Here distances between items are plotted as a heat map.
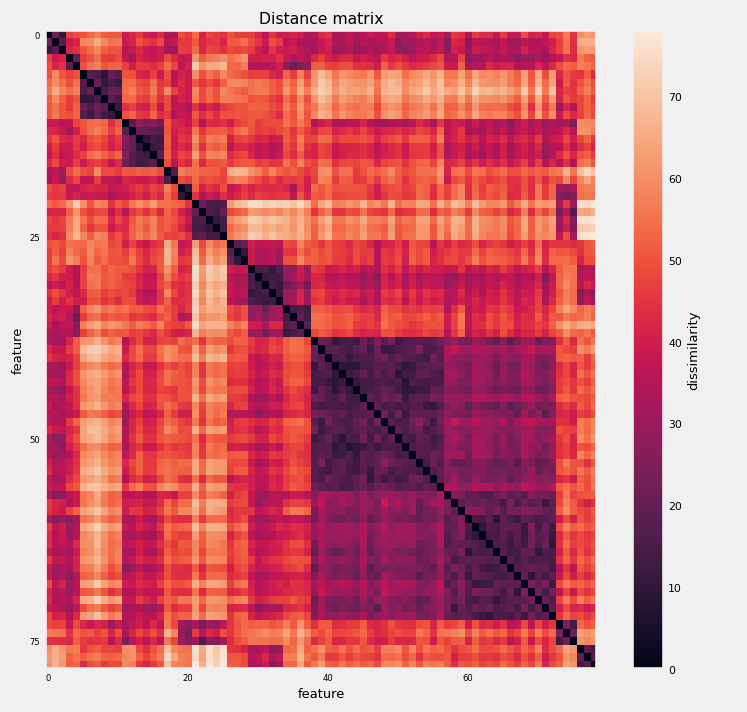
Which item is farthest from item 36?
21
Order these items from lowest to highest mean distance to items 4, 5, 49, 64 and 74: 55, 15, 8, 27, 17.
55, 15, 8, 27, 17
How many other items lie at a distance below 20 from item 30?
4
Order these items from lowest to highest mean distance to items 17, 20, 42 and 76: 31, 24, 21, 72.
31, 72, 24, 21
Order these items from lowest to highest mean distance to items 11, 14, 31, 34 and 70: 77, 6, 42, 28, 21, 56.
42, 56, 28, 77, 6, 21
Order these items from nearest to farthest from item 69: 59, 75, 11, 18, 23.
59, 11, 75, 18, 23
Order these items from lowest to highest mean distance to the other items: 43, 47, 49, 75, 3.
47, 43, 49, 3, 75
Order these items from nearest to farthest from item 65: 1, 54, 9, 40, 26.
54, 40, 1, 26, 9
